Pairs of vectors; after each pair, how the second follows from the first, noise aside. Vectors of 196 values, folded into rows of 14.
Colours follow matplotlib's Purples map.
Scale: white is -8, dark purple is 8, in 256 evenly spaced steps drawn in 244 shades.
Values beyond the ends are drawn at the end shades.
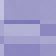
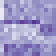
scaled up.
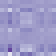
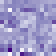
scaled up.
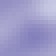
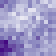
reversed, negated, scaled up.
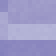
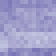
wrapped around.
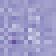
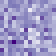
scaled up.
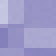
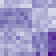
reversed, negated, scaled up.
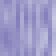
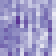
scaled up.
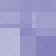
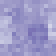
wrapped around.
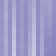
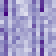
wrapped around, negated, scaled up.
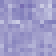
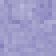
negated, shrunk.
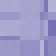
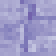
wrapped around.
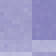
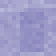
wrapped around, shrunk.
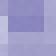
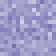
shuffled.
